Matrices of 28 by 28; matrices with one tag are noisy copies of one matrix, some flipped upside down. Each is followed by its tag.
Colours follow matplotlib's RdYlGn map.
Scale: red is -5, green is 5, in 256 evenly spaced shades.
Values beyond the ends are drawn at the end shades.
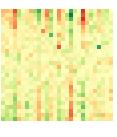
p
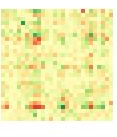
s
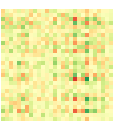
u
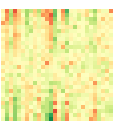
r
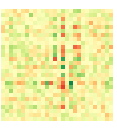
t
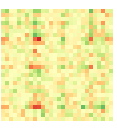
s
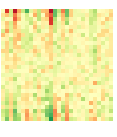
r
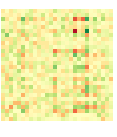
u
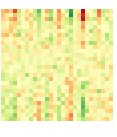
p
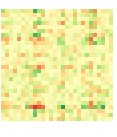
s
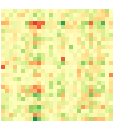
s
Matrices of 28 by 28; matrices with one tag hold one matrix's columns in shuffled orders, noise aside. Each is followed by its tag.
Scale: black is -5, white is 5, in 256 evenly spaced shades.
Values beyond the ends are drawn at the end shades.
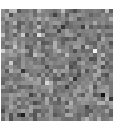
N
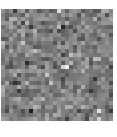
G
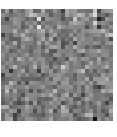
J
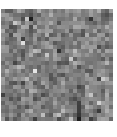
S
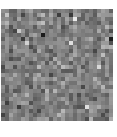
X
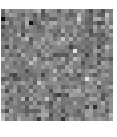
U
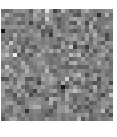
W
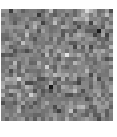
W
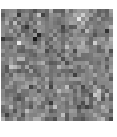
X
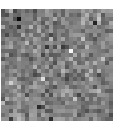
U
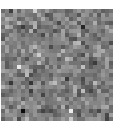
G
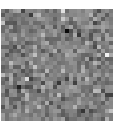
W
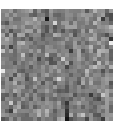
S
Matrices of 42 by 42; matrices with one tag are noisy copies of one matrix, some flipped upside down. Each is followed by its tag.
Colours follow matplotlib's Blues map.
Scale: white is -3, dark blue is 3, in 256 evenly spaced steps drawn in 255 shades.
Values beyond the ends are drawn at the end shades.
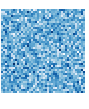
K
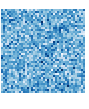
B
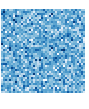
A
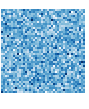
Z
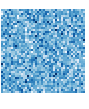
B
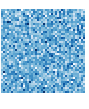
A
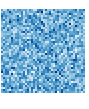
B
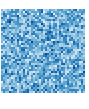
B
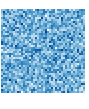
A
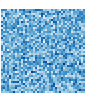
Z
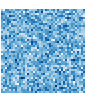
B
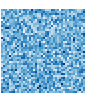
Z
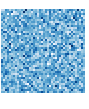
K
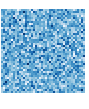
K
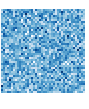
A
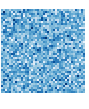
A
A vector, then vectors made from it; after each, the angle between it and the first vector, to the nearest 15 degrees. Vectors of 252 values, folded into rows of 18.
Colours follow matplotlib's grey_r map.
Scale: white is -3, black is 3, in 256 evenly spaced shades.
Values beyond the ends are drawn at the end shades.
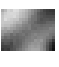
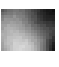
75 degrees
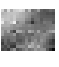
30 degrees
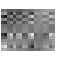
120 degrees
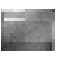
45 degrees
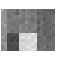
75 degrees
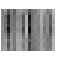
105 degrees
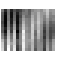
120 degrees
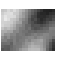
30 degrees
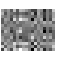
90 degrees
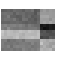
105 degrees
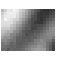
30 degrees
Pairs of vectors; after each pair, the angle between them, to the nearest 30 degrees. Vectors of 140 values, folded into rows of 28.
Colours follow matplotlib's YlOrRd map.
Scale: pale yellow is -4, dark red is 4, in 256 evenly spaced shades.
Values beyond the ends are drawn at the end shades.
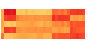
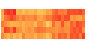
30 degrees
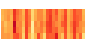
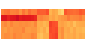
90 degrees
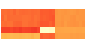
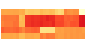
60 degrees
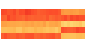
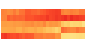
30 degrees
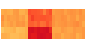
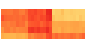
60 degrees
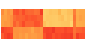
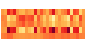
60 degrees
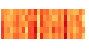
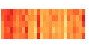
150 degrees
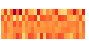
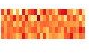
150 degrees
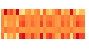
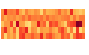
60 degrees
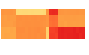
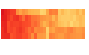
90 degrees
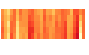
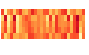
60 degrees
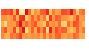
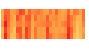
120 degrees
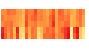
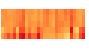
150 degrees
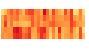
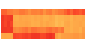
90 degrees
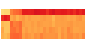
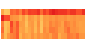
30 degrees
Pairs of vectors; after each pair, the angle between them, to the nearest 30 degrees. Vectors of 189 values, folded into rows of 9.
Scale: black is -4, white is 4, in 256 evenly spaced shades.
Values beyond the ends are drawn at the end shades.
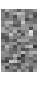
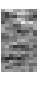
60 degrees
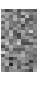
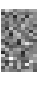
150 degrees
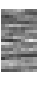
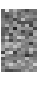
60 degrees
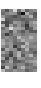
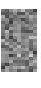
60 degrees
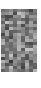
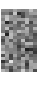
150 degrees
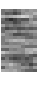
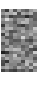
120 degrees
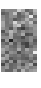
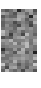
150 degrees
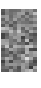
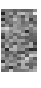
60 degrees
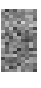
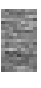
60 degrees
